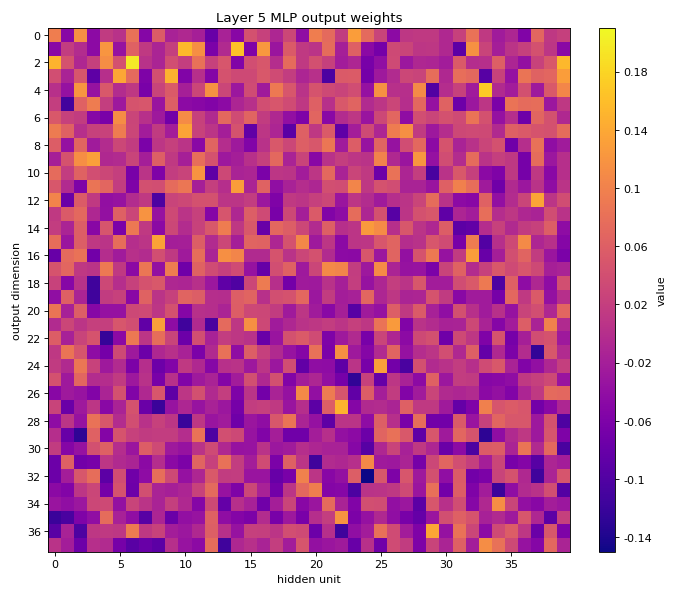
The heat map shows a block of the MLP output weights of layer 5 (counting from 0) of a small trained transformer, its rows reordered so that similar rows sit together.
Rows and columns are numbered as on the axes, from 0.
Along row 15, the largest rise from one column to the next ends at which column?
32
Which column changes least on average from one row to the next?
17
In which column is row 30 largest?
36
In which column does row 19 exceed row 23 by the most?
37
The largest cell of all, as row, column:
2, 6
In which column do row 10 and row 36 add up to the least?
22
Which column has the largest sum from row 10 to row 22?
11
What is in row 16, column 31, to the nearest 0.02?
0.02
